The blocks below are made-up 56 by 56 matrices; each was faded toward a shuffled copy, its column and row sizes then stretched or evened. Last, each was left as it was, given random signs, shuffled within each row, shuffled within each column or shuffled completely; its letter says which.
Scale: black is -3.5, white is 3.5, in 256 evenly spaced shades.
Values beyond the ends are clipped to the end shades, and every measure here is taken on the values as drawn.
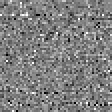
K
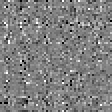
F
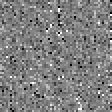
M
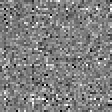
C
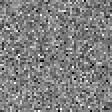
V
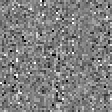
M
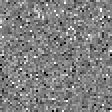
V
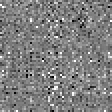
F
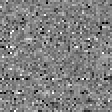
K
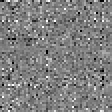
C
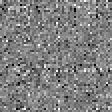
F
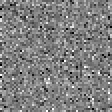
M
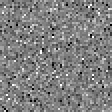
V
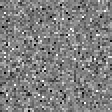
V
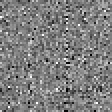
C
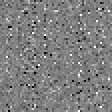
M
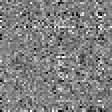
F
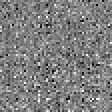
C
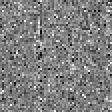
M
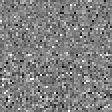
K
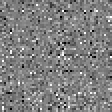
F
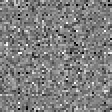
C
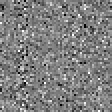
M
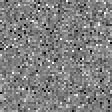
V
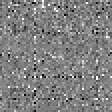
C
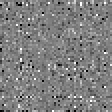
F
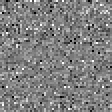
K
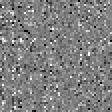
M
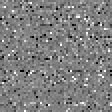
K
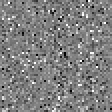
M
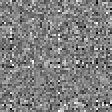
F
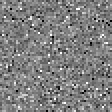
V
